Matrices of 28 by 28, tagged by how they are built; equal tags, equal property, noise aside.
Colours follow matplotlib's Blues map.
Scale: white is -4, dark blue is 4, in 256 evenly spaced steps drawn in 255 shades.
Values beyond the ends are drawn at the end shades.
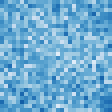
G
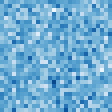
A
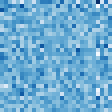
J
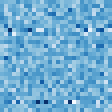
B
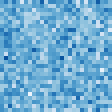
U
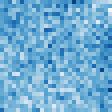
G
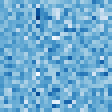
J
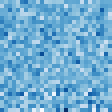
B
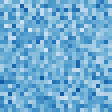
U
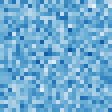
A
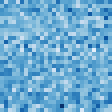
U
